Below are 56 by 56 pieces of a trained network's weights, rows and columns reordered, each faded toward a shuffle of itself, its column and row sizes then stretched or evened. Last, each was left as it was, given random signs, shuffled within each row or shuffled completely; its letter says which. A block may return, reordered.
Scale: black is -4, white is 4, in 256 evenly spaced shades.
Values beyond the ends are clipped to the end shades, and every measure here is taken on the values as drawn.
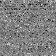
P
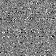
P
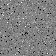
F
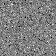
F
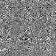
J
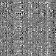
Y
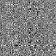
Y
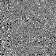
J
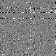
J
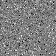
F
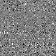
J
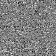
P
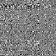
Y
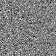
F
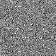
J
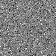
F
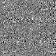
J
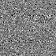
P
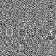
Y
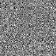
J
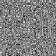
Y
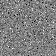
F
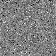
F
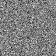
F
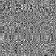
Y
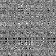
Y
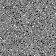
F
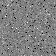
F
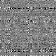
Y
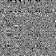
Y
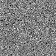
P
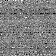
P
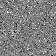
F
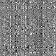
Y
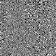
J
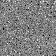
F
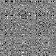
Y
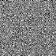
J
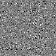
J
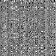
Y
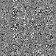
J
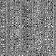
Y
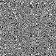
J
